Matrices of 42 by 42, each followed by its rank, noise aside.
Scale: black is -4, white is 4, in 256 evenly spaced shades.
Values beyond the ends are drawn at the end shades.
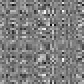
four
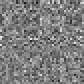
six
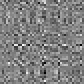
four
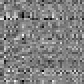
four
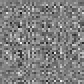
four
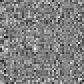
eight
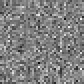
eight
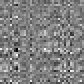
four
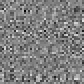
eight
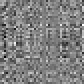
three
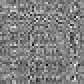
six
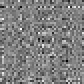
six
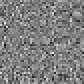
eight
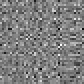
six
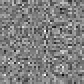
six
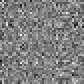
six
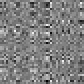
three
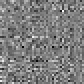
six
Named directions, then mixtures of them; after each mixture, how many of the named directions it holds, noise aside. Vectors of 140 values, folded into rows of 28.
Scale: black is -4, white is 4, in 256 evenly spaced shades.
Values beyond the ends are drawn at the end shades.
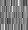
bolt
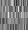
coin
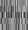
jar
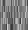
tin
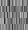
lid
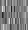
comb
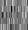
four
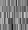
three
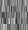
four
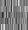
three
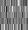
one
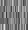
three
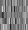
one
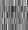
four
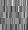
three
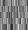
one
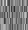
two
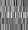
three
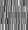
two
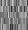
four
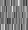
one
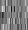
one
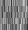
two
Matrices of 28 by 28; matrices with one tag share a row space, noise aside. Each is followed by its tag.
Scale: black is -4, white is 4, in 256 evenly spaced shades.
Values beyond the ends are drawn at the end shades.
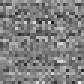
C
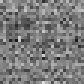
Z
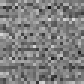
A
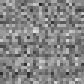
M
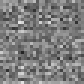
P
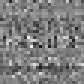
M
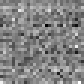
P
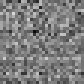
M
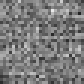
A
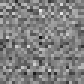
M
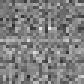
M
